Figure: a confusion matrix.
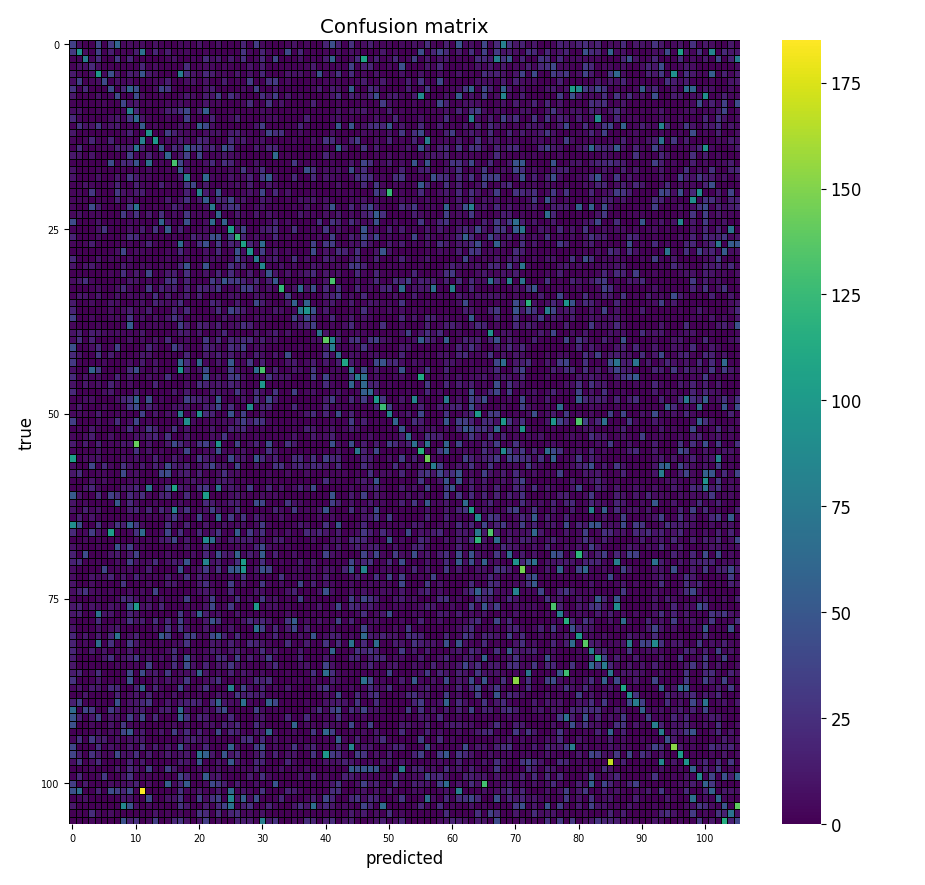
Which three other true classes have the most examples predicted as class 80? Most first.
51, 69, 6
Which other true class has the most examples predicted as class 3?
44
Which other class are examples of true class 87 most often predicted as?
25
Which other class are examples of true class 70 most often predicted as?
27
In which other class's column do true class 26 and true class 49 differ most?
28
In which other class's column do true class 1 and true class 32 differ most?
41
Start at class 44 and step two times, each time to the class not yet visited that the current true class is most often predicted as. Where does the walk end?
71
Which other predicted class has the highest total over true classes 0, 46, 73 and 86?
70
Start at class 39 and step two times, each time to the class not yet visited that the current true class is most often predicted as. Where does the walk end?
6
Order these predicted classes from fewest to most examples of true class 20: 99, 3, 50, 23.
3, 23, 99, 50
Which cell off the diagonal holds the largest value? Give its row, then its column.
101, 11
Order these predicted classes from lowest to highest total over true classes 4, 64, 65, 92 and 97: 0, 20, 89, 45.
45, 89, 20, 0
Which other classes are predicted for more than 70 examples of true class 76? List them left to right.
10, 29, 86
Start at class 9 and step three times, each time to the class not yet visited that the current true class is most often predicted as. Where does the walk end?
52
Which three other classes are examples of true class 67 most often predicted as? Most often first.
64, 21, 22
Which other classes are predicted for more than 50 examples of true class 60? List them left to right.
12, 16, 23, 100
